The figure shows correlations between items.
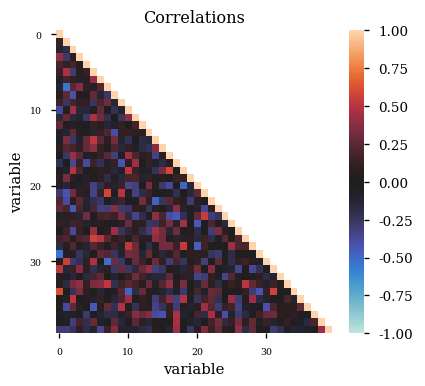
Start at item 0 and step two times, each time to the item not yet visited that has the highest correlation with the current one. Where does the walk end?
31
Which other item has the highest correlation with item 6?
27
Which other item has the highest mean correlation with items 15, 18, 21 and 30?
28
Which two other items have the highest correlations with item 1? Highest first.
30, 5
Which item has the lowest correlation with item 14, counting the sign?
22
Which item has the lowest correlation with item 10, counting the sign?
34
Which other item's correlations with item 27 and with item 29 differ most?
0
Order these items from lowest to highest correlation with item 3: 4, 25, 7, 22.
4, 25, 22, 7
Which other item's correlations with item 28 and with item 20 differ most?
18
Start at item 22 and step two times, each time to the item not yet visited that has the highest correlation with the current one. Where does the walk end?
17
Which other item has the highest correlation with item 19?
1
